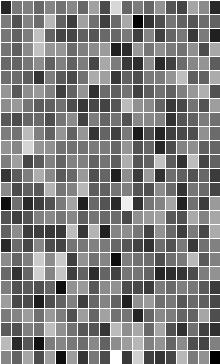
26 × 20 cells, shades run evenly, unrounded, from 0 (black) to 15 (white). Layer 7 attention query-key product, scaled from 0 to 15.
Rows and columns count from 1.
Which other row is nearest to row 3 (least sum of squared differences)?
13
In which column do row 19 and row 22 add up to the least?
11
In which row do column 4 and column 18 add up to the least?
25
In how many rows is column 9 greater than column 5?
8
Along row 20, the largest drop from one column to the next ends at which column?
7
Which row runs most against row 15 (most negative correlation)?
26
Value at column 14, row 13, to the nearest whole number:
9
